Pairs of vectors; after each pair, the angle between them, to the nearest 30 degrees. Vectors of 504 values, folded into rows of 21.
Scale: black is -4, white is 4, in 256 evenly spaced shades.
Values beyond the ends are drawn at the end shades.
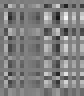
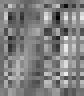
30 degrees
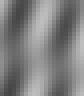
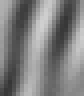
30 degrees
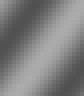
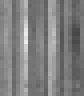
90 degrees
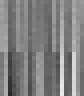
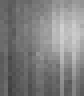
60 degrees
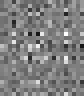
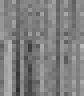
120 degrees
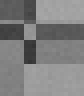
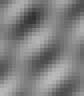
90 degrees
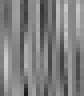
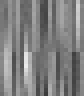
60 degrees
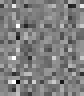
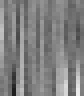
90 degrees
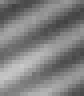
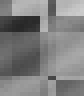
120 degrees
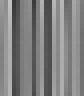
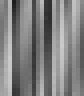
30 degrees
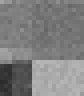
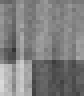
150 degrees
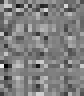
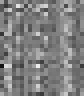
150 degrees
